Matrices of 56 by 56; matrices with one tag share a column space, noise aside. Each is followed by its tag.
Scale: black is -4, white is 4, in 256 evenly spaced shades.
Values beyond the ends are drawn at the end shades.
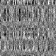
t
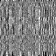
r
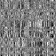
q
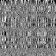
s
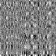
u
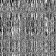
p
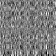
u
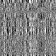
p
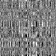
q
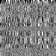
s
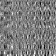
u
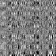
u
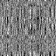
r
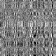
q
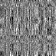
r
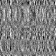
t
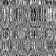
t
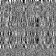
s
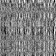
p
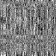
r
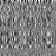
s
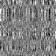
t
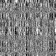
p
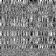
s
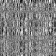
p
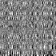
u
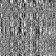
p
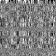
s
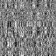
q
